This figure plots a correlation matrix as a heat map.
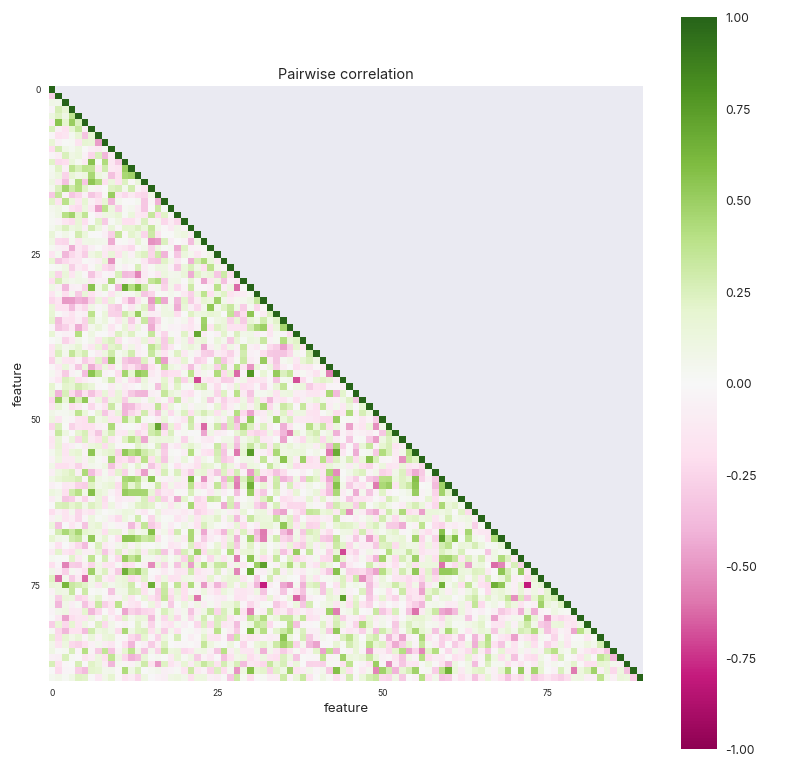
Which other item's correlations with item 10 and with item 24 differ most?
33
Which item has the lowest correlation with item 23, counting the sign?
51
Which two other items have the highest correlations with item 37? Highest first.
22, 70
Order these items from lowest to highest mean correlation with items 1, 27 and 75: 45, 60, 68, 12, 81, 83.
83, 81, 45, 60, 12, 68
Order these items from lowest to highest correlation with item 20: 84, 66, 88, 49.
88, 84, 66, 49
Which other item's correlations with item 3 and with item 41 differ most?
32
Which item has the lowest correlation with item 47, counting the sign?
74
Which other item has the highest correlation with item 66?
35
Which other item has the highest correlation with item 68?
59
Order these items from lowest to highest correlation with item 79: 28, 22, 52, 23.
22, 23, 52, 28
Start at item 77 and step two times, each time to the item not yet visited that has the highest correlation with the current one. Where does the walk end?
86
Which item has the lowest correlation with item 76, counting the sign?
56
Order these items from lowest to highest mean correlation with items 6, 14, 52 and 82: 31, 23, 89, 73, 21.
31, 23, 89, 21, 73
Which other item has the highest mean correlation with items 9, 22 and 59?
15
